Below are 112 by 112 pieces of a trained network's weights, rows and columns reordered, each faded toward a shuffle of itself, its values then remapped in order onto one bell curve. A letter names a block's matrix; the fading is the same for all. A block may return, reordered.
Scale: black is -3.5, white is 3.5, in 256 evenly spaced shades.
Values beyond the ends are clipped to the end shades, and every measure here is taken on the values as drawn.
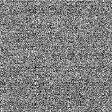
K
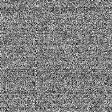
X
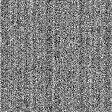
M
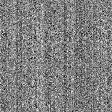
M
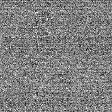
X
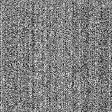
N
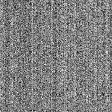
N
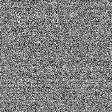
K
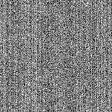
N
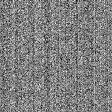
M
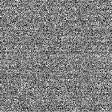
K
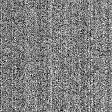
M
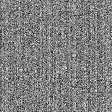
M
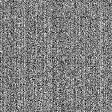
N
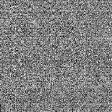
K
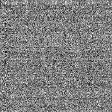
K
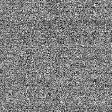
K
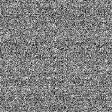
K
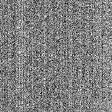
N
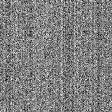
M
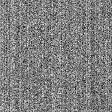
M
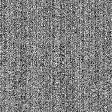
N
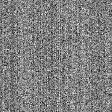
M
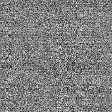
K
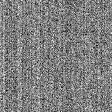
M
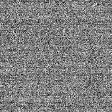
X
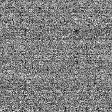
X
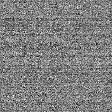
X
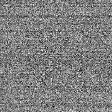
X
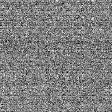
X
